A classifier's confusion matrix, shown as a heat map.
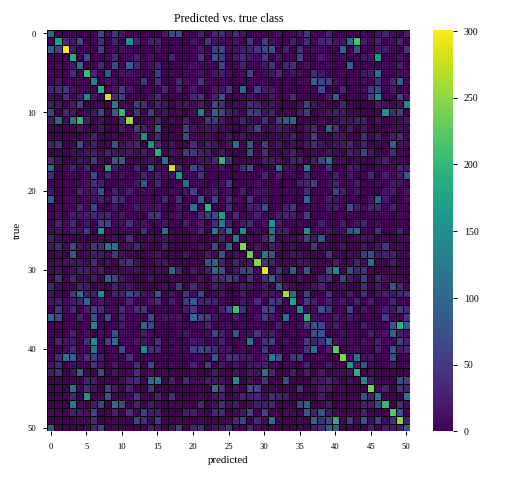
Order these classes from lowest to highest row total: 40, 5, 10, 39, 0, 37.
0, 5, 37, 39, 40, 10
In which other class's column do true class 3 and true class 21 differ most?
36
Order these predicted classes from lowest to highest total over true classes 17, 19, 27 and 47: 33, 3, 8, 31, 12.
33, 31, 12, 3, 8
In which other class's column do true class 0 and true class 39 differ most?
6
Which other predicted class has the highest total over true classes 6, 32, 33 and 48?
49
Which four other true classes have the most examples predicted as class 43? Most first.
1, 41, 25, 2
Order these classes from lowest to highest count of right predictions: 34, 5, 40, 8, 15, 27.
34, 15, 5, 40, 27, 8
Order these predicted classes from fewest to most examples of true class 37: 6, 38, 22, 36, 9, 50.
9, 22, 36, 38, 50, 6
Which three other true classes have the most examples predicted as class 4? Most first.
11, 33, 43
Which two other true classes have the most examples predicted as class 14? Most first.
44, 17
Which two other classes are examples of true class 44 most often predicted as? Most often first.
26, 15
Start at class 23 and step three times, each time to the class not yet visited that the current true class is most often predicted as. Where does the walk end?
8
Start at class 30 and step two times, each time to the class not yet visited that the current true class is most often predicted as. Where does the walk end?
13
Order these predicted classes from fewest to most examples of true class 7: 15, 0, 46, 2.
15, 0, 2, 46
